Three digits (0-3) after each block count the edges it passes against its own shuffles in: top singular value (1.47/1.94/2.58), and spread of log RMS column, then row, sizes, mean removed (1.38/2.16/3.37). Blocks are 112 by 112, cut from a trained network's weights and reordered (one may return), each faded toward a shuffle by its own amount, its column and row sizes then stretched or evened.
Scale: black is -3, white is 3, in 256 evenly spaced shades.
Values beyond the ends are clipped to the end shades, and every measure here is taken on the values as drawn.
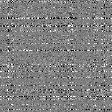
2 2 3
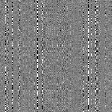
3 3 0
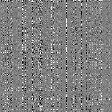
2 3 2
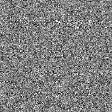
0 1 2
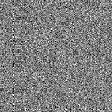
2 1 0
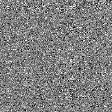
0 1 2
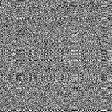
3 0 2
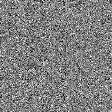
0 1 1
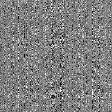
1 3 1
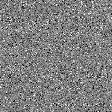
1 0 1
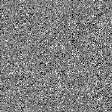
0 2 2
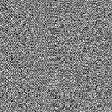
3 1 0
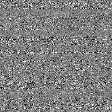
0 1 3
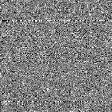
2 0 2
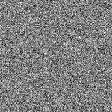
2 0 0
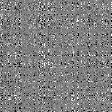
0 3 3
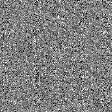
0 2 1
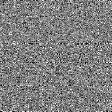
2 1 2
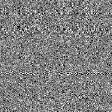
2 1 2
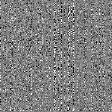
0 3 2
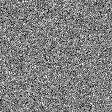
0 0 0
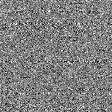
0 0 2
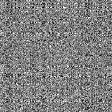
2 0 2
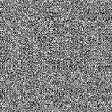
2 1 1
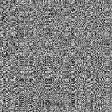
3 2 1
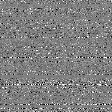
0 0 3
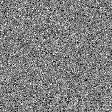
0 0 1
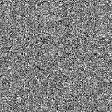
2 1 1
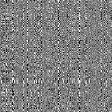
3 3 1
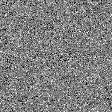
0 0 1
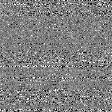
0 1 3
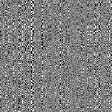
3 3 1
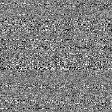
1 0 3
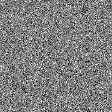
0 2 0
